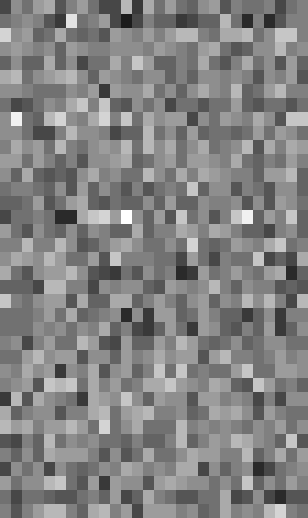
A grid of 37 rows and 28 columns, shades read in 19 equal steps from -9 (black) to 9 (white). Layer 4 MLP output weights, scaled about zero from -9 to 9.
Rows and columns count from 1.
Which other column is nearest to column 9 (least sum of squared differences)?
15
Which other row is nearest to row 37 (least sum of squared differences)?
26
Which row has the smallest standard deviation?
4
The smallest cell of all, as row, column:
2, 12
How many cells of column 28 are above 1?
5
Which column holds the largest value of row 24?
10
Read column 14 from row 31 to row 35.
-1 -2 3 0 -3
